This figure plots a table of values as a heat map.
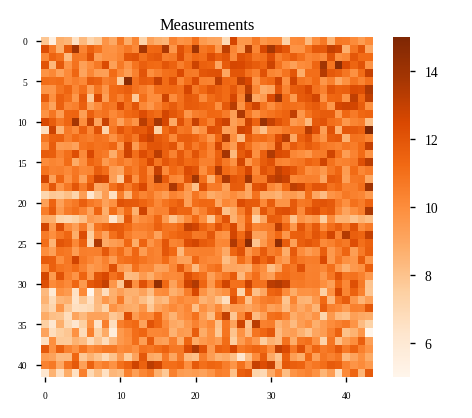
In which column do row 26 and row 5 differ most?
11
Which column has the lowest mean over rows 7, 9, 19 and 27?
6
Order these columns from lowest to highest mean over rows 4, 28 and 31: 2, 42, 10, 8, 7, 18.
8, 7, 10, 2, 42, 18
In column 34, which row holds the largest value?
18
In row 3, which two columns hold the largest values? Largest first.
39, 37
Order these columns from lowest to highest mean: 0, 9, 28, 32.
9, 0, 28, 32
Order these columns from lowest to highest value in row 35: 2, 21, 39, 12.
2, 21, 39, 12
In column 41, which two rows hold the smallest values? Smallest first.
22, 36
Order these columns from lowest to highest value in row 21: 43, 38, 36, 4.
4, 38, 36, 43
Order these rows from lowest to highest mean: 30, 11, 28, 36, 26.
36, 28, 26, 11, 30
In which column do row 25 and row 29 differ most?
27
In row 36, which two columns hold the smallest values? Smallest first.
43, 9
